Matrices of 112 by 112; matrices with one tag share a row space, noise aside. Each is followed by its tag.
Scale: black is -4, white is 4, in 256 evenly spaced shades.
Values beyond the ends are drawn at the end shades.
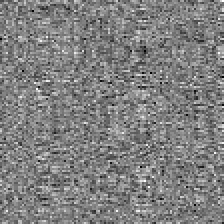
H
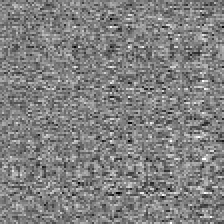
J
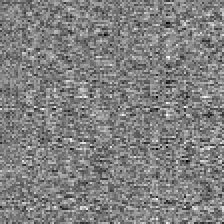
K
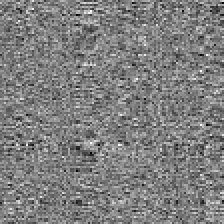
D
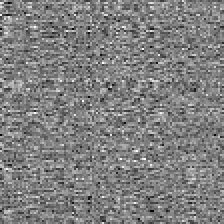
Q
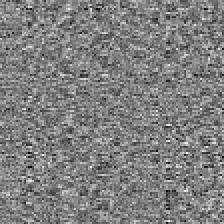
K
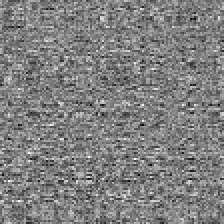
Q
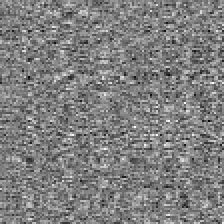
K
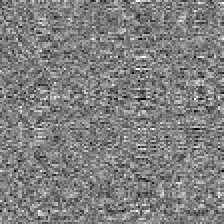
H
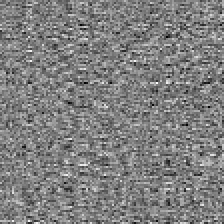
K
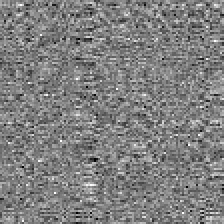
D
